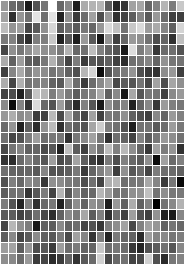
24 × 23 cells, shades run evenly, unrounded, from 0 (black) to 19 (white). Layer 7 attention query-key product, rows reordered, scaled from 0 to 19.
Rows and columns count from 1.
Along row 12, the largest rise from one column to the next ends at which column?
6
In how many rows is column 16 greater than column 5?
11
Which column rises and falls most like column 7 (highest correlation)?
18
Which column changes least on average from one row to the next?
22
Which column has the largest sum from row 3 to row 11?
7
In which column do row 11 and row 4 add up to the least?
13
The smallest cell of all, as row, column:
19, 20
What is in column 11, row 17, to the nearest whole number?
6
